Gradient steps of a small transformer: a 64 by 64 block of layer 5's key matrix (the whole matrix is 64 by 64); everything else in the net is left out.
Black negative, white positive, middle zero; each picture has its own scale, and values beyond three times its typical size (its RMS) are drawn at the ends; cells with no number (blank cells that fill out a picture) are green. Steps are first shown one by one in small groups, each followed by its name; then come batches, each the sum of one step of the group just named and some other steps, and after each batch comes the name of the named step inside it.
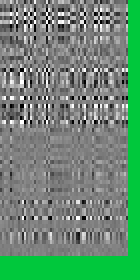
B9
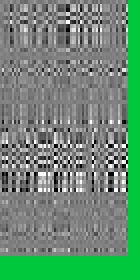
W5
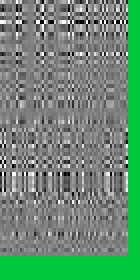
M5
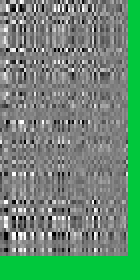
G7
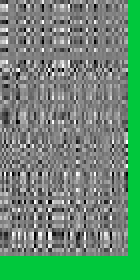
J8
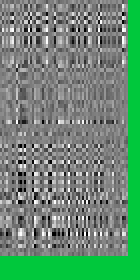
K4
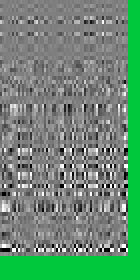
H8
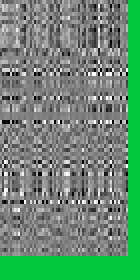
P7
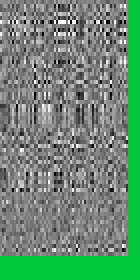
W5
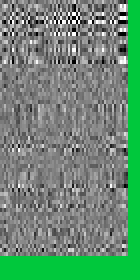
J8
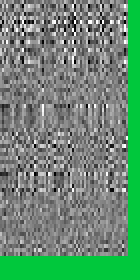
W5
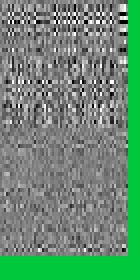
B9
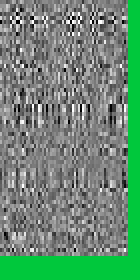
G7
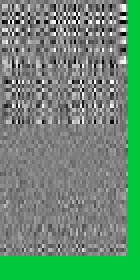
K4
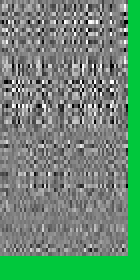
W5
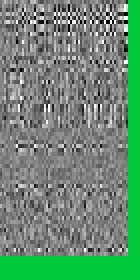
B9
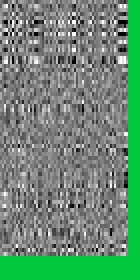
J8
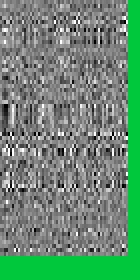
K4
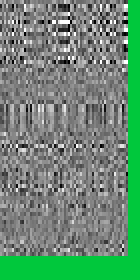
W5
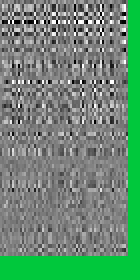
B9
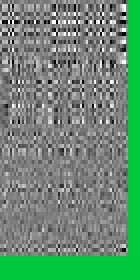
P7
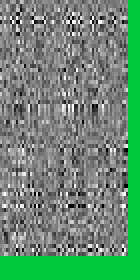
G7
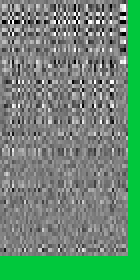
P7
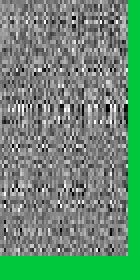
P7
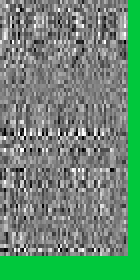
G7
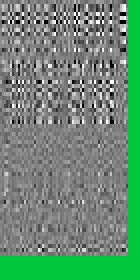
P7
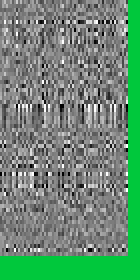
M5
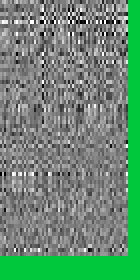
M5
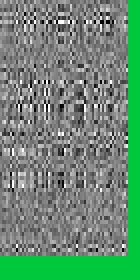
B9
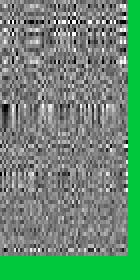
M5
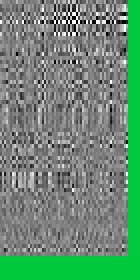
M5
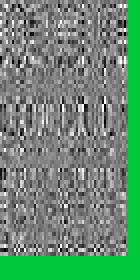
G7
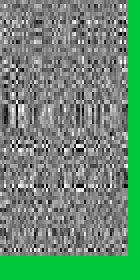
J8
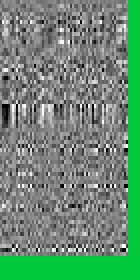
H8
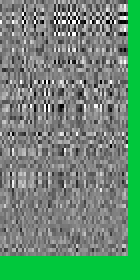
B9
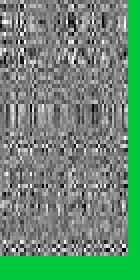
H8
